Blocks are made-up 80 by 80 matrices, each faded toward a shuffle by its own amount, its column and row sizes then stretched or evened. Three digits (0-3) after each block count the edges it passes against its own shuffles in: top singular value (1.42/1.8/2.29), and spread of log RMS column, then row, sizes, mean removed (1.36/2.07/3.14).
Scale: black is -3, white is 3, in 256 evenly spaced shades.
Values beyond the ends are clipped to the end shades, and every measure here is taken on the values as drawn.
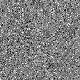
2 0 0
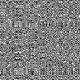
3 1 0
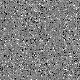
0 1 1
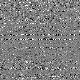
0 1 3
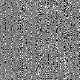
1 3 0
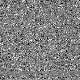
0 0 2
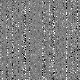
0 3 0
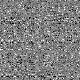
2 0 2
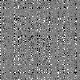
0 3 2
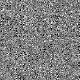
1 2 1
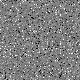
0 0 0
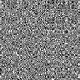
3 1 0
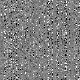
1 3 0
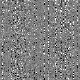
0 3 0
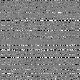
3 0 3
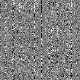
2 3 0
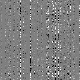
2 3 1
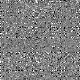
2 2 2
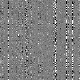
3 3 0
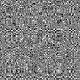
3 1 1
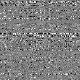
2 1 3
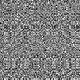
3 0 1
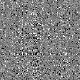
2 2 2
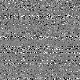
2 0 3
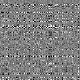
3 2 3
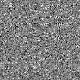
2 0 1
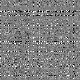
2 2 3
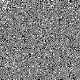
0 1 2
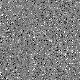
0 1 1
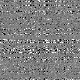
2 1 3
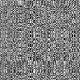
3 3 0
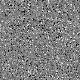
0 1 1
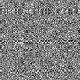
3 0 2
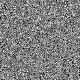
0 0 0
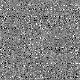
1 1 2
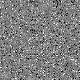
2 1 0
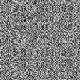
3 1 0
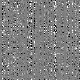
1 3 2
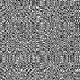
3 1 1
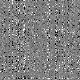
1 3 2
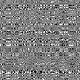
3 0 3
